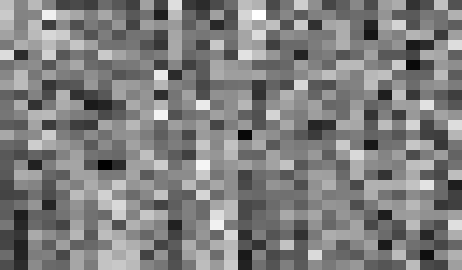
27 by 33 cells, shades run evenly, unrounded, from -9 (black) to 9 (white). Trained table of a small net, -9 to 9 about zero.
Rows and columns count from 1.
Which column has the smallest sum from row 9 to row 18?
8
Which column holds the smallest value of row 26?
31
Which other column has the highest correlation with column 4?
19
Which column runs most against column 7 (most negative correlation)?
21
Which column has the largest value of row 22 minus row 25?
12
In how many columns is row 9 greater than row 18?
13
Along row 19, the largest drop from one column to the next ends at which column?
32
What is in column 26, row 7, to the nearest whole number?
4
